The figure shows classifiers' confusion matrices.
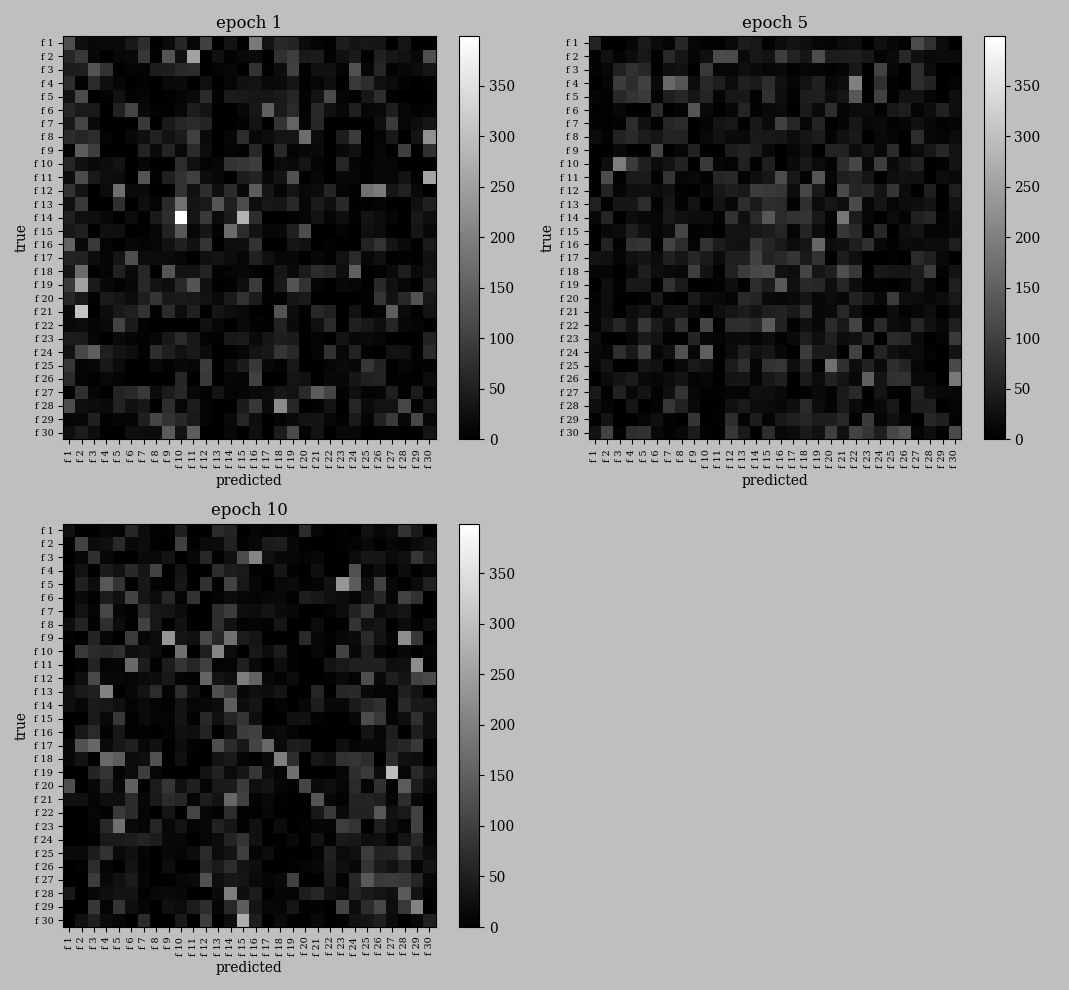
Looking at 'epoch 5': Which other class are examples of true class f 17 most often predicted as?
f 14
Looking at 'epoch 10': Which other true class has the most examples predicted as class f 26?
f 22
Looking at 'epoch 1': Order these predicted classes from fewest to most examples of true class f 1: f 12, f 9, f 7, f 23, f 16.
f 9, f 23, f 7, f 12, f 16
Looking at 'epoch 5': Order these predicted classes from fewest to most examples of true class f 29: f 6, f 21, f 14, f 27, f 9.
f 27, f 6, f 14, f 21, f 9
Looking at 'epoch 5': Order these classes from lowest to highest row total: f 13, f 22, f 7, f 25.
f 7, f 13, f 25, f 22
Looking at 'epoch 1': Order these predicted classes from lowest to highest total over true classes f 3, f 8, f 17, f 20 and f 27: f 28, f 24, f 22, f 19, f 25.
f 25, f 28, f 22, f 19, f 24
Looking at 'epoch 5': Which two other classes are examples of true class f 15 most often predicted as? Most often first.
f 8, f 21
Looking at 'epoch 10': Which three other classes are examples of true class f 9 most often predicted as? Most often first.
f 28, f 14, f 12
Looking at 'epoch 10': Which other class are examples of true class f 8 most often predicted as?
f 7
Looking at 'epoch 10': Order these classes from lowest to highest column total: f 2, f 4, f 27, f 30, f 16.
f 30, f 2, f 27, f 16, f 4
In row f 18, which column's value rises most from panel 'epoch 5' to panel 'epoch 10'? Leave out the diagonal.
f 4
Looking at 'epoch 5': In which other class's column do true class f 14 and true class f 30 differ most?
f 21
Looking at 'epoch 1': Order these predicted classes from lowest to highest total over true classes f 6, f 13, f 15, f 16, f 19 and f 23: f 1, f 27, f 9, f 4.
f 4, f 27, f 9, f 1
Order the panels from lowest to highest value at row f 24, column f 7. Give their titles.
epoch 1, epoch 5, epoch 10
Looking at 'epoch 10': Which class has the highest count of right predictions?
f 9
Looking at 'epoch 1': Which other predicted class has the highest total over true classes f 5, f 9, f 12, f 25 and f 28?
f 16
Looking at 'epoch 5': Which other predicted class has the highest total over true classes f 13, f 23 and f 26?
f 30
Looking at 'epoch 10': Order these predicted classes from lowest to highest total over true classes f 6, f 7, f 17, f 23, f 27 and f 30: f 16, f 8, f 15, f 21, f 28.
f 21, f 8, f 16, f 28, f 15
